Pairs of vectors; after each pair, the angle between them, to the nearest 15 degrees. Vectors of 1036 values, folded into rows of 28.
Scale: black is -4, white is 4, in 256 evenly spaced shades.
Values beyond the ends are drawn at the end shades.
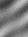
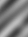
60 degrees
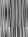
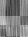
60 degrees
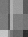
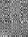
75 degrees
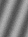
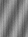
15 degrees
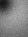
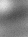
165 degrees
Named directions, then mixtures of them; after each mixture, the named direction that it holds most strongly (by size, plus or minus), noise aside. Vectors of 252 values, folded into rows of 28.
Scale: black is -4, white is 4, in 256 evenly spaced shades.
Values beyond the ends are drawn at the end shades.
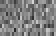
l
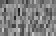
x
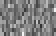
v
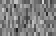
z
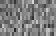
l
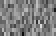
v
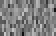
v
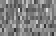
x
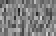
x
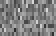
l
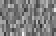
v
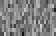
v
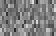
l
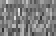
x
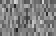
z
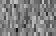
z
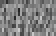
x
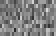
l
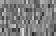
x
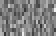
v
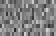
l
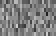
z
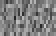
x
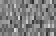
l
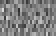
x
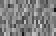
v
